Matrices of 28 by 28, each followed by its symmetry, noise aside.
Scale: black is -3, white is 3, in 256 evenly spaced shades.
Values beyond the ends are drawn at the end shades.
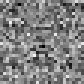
mirrored left to right.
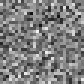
same after a half turn.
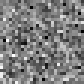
symmetric across the other diagonal.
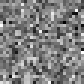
antisymmetric.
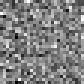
antisymmetric.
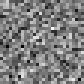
symmetric.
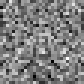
mirrored left to right.
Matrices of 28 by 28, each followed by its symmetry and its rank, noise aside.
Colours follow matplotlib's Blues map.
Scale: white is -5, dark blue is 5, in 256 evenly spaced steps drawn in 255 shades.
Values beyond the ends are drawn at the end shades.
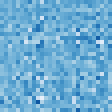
no symmetry, rank six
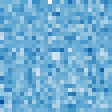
no symmetry, rank six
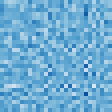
antisymmetric, rank six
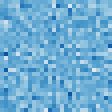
antisymmetric, rank six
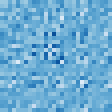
symmetric, rank four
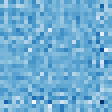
symmetric, rank six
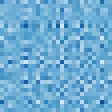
symmetric, rank four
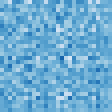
no symmetry, rank four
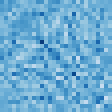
symmetric, rank six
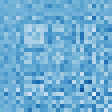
symmetric, rank three
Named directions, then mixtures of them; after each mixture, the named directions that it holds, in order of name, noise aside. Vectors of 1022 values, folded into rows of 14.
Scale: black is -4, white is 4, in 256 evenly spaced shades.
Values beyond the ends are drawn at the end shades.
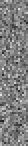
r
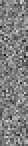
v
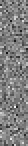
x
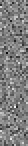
x.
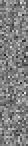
r, v.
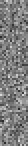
r, v.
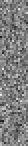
r.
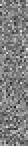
v, x.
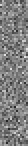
v, x.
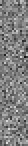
v, x.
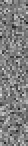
r, x.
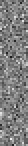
v, x.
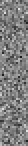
r, v.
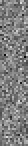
v.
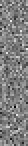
x.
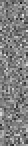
v, x.
